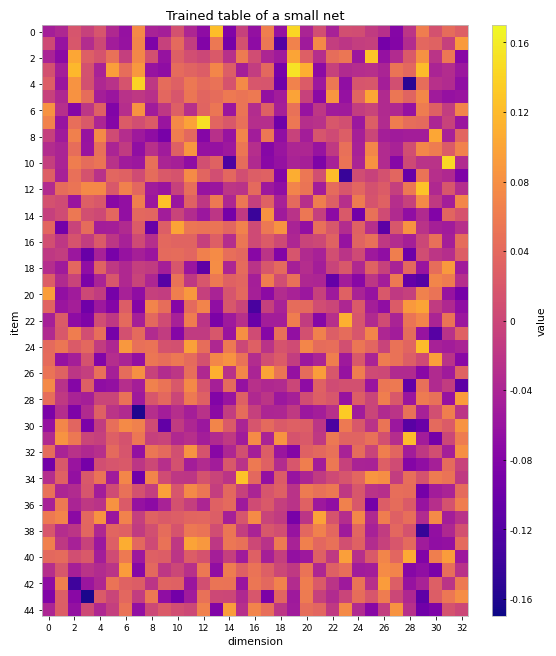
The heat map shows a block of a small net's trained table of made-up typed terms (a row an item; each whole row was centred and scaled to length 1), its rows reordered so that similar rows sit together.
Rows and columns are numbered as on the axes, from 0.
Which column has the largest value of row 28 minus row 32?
29
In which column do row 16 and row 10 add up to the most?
25
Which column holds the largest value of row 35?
9
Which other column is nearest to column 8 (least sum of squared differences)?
26
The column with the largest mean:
11
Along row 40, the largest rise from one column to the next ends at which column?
30
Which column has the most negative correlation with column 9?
31
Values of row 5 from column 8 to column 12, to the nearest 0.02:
-0.02 0.04 0.02 0.06 0.04
